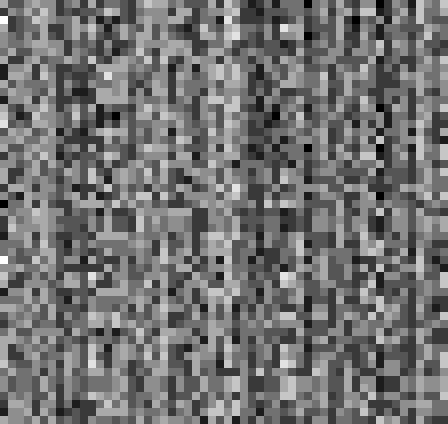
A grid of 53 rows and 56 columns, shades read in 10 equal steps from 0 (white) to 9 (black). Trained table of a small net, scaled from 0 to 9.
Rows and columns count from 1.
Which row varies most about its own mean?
3
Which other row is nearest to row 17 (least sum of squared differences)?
12
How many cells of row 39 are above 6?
13
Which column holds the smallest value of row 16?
1
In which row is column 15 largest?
15
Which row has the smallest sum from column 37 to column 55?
10
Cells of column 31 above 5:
12
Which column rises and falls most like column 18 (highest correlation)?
22
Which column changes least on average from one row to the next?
31
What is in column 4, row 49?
5
